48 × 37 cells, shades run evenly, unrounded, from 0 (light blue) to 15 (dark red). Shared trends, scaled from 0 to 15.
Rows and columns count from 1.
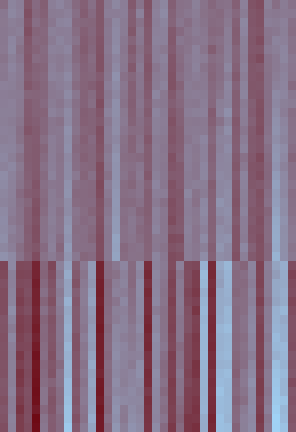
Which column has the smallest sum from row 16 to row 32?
35
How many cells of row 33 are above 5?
30
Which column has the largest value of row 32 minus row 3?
5
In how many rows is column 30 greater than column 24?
29
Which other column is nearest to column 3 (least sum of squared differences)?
25
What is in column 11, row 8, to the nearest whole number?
8
